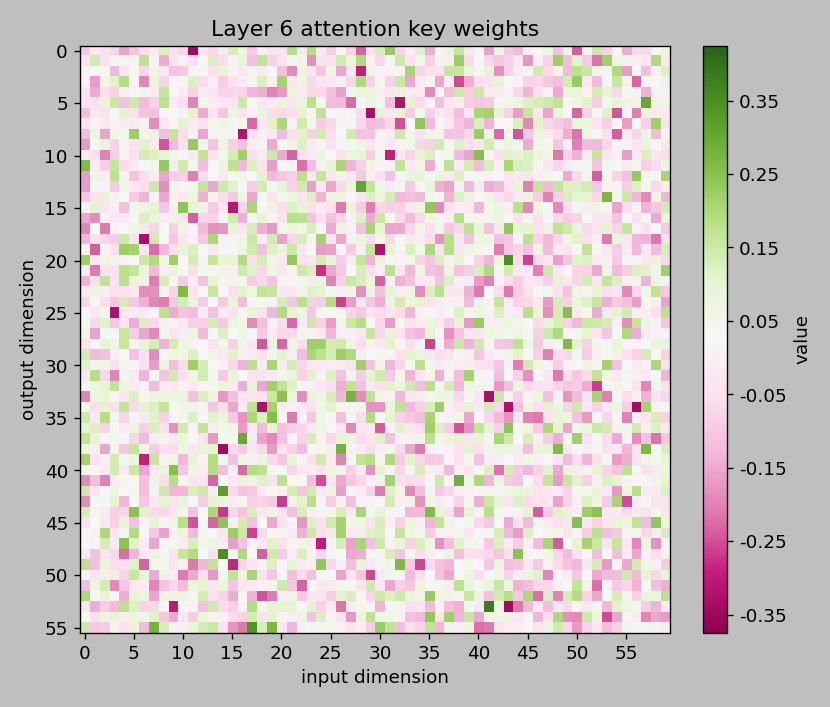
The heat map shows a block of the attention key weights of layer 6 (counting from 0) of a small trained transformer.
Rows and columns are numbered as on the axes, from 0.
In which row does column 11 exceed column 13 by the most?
9
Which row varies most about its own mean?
34
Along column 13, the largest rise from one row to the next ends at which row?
18
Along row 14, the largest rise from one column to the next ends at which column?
53
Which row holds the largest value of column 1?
31
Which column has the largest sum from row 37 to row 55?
5
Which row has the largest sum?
20
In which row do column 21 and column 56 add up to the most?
42
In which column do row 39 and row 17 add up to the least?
6
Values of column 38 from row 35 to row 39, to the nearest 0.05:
0.05 -0.25 0.1 -0.05 -0.05
